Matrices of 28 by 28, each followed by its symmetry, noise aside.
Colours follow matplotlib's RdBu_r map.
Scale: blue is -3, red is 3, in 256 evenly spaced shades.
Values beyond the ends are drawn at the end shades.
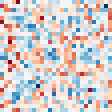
mirrored top to bottom.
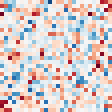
same after a half turn.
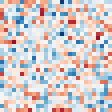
symmetric.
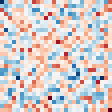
symmetric.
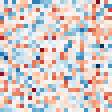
mirrored top to bottom.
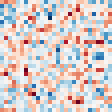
mirrored top to bottom.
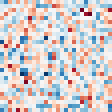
mirrored top to bottom.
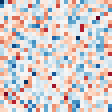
same after a half turn.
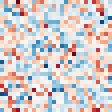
same after a half turn.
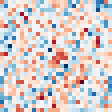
symmetric.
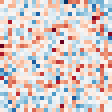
same after a half turn.
